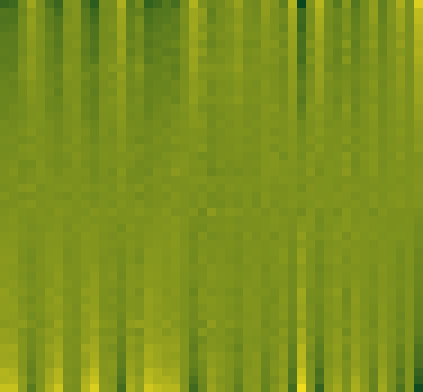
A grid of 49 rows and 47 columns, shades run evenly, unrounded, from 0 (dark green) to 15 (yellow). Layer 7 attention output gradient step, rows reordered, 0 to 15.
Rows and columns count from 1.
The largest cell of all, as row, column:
49, 34
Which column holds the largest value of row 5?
47
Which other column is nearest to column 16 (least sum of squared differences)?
3
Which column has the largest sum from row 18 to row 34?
20
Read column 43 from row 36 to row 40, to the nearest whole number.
8 8 8 8 8
